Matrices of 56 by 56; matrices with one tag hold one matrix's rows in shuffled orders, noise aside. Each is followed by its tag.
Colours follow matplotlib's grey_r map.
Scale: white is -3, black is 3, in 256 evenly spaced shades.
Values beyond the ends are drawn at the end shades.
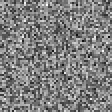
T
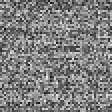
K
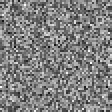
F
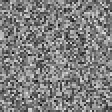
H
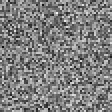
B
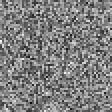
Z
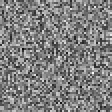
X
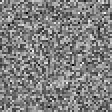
B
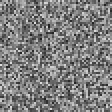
Z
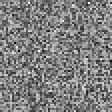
Z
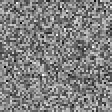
F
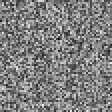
H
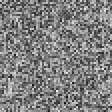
Z
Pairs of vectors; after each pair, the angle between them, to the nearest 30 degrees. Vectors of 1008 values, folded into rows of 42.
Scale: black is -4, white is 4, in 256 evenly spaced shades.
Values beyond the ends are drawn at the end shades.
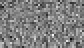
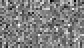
90 degrees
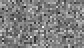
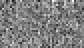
120 degrees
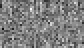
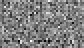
120 degrees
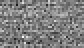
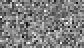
120 degrees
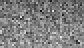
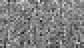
120 degrees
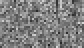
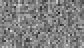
90 degrees
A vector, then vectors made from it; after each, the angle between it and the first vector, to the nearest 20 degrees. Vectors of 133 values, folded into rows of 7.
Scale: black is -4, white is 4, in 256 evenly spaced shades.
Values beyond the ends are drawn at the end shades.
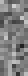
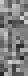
40 degrees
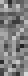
40 degrees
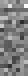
100 degrees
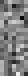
160 degrees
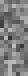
40 degrees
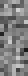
100 degrees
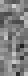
20 degrees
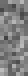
140 degrees
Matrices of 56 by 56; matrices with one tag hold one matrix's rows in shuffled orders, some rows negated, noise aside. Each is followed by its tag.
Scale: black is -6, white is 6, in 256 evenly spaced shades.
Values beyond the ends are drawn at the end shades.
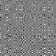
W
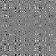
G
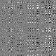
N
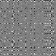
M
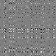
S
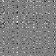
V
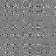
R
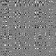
G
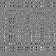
S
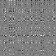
S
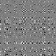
W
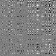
N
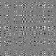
W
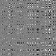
N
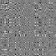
G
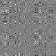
G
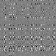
S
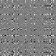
M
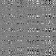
N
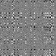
M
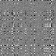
M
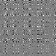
R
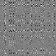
S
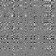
M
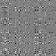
G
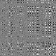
N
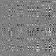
N
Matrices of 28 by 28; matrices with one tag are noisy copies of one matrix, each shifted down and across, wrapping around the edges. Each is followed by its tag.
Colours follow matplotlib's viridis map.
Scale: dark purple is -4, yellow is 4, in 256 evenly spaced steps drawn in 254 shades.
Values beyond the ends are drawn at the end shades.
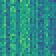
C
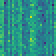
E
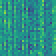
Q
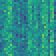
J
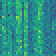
J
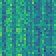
C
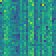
E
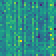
Q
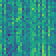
Q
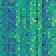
J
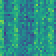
J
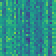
C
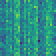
E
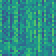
Q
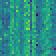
J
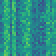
J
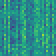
Q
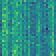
C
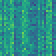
E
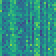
E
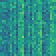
E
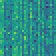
Q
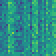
E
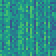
Q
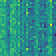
C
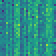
E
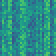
E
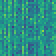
Q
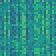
Q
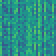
Q
